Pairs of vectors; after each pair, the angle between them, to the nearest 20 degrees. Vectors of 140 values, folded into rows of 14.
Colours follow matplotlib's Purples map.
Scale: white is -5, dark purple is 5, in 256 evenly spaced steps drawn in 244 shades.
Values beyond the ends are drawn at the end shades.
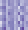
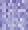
120 degrees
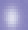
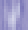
40 degrees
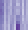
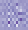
100 degrees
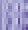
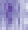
80 degrees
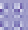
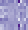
80 degrees
